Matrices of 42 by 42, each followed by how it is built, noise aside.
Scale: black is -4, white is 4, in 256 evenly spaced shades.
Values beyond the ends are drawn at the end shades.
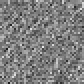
Hankel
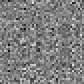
low rank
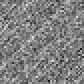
Hankel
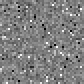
sparse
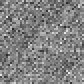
Hankel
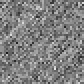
Hankel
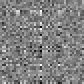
low rank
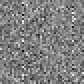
uneven columns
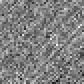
Hankel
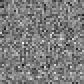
repeating columns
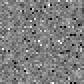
sparse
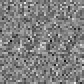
repeating columns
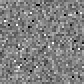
sparse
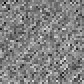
Hankel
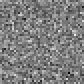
repeating columns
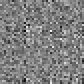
low rank
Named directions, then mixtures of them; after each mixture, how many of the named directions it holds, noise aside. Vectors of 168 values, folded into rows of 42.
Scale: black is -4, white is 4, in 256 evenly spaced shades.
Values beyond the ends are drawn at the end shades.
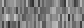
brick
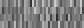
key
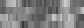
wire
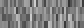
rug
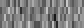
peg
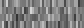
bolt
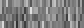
three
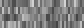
one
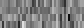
three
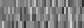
three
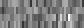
three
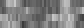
one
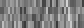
four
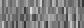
two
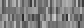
three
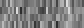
three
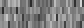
four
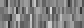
two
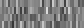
two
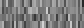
three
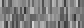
one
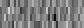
one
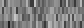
two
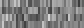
three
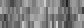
two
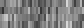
four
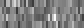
four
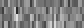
four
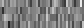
three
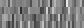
four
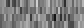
three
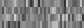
one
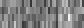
four
